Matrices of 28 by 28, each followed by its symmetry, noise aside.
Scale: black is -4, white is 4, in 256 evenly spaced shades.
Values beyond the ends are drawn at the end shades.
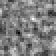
antisymmetric.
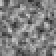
same after a half turn.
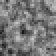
symmetric across the other diagonal.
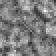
symmetric across the other diagonal.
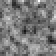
symmetric across the other diagonal.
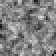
no symmetry.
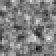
antisymmetric.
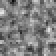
antisymmetric.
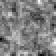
antisymmetric.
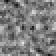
same after a half turn.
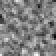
antisymmetric.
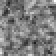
no symmetry.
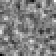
antisymmetric.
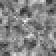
same after a half turn.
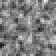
antisymmetric.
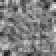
antisymmetric.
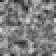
no symmetry.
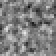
antisymmetric.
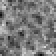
symmetric across the other diagonal.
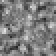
same after a half turn.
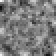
symmetric across the other diagonal.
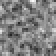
no symmetry.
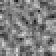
antisymmetric.
